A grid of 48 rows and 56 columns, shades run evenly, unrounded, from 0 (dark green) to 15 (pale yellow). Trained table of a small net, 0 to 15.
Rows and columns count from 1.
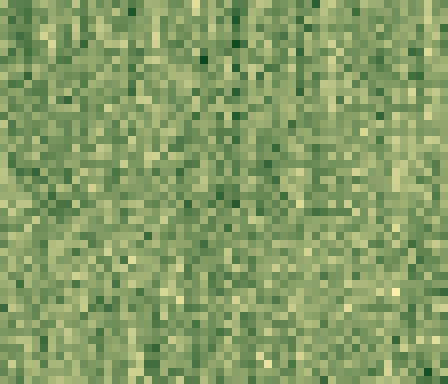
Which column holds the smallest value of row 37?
56
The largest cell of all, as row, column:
37, 50
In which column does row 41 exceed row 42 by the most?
29
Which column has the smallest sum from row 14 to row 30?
30
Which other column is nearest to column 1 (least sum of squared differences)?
47
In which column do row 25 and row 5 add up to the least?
36
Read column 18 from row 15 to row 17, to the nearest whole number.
8 10 8
